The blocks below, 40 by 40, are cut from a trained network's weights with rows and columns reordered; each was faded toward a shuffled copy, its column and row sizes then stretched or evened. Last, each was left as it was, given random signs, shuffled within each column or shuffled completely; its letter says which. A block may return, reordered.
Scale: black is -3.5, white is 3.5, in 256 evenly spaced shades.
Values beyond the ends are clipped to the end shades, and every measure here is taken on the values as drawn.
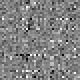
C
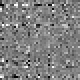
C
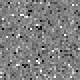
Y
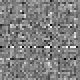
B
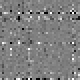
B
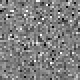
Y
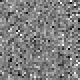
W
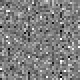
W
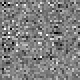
B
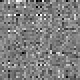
B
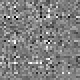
C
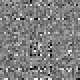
C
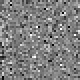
W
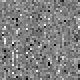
W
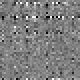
C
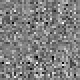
B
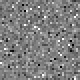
Y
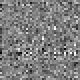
C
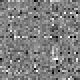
B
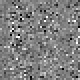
W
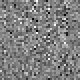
W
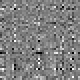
B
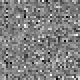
C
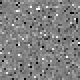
Y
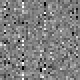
W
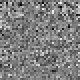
C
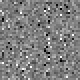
W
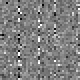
W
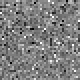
Y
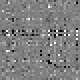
B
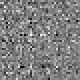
B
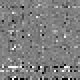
C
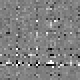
B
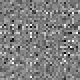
B
